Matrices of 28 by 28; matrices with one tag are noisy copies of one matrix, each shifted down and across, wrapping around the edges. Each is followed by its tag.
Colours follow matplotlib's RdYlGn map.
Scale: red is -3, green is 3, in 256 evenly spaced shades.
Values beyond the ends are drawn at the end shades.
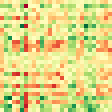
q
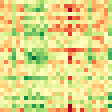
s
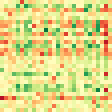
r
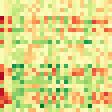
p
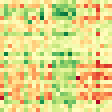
s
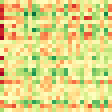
r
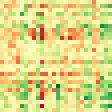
q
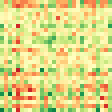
r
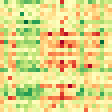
s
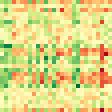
p
